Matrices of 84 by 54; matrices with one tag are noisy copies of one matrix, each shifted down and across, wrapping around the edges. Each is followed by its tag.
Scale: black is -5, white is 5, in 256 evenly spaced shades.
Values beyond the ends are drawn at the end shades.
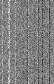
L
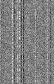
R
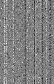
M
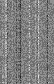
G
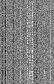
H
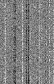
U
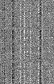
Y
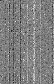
L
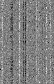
U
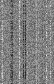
U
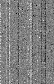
G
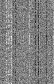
H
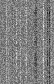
U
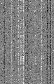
H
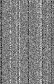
G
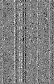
R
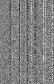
M
